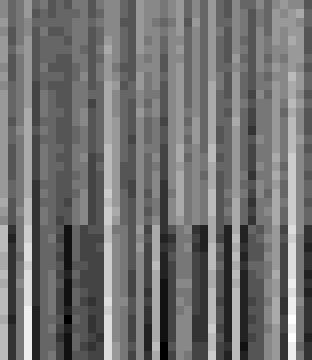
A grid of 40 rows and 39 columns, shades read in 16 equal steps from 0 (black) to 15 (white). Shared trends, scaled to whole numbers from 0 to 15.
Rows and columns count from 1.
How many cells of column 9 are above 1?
28
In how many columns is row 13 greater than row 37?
24
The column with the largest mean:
37
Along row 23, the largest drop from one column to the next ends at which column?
5
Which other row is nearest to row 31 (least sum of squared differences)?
33
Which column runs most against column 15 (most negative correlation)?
32
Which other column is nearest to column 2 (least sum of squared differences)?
39
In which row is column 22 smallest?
27
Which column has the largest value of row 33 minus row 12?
4
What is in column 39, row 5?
5
